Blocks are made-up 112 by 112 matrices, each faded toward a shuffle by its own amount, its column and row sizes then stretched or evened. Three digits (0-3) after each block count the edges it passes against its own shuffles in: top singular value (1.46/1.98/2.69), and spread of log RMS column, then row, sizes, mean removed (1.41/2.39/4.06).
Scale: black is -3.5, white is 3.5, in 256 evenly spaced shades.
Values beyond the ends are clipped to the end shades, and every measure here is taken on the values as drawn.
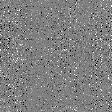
1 2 1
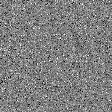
0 0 1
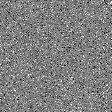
0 1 0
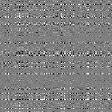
3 2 3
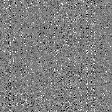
1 2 1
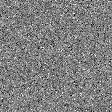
0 0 0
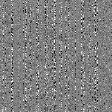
1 3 0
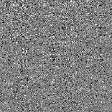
2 1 1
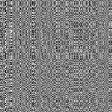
3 3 0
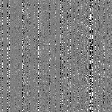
2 3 0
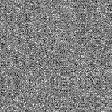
2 0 0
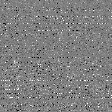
0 1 2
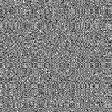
3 0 0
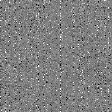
1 2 0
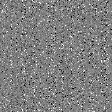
0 2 0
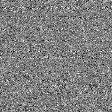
0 0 2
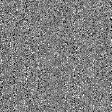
0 2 0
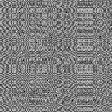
3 1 1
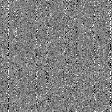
2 2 0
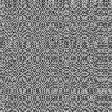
3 1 1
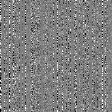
1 3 0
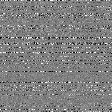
1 0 3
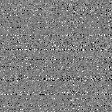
0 1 2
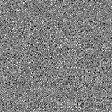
2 0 1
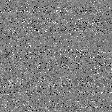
0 0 2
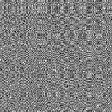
3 1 1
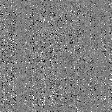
0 2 1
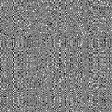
3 2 0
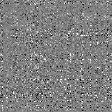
1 2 2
